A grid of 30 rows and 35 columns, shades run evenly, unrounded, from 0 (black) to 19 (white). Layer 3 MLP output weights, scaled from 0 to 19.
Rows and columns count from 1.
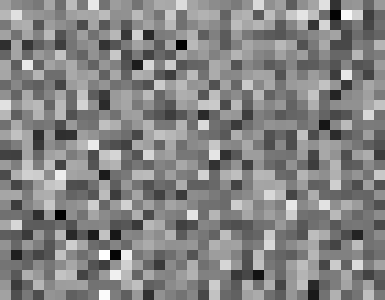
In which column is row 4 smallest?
14
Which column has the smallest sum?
31
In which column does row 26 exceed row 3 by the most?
10
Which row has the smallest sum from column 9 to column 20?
12
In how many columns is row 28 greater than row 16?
20
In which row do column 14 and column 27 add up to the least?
4
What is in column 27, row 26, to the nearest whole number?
7
